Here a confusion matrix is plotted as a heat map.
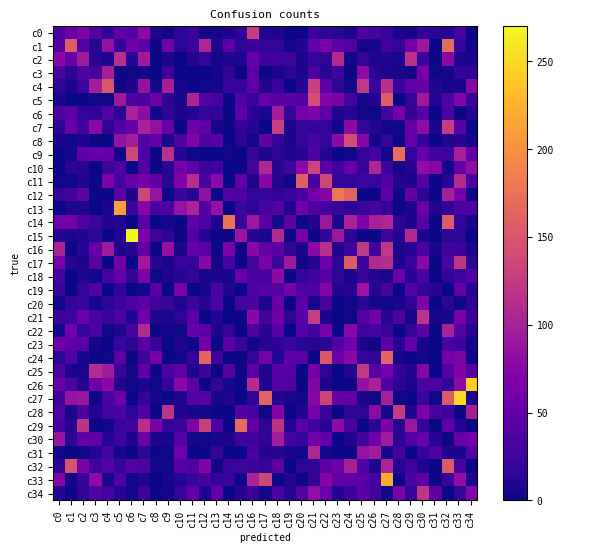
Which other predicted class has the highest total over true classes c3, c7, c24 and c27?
c33
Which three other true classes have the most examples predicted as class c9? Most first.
c28, c4, c16
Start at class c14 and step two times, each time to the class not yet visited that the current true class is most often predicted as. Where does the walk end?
c1
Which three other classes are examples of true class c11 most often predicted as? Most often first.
c20, c22, c33
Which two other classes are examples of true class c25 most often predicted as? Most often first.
c3, c4
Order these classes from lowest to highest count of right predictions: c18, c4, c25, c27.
c18, c27, c25, c4
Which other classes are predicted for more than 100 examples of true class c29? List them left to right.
c2, c7, c12, c15, c18
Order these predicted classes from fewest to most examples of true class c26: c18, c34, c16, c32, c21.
c32, c18, c21, c16, c34
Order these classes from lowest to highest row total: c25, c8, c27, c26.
c8, c25, c26, c27
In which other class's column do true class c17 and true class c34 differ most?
c24
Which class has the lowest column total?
c31
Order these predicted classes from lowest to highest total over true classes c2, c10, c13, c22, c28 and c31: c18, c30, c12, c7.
c12, c18, c30, c7
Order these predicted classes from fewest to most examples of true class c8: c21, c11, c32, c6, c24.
c32, c21, c11, c6, c24
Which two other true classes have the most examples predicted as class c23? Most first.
c12, c2
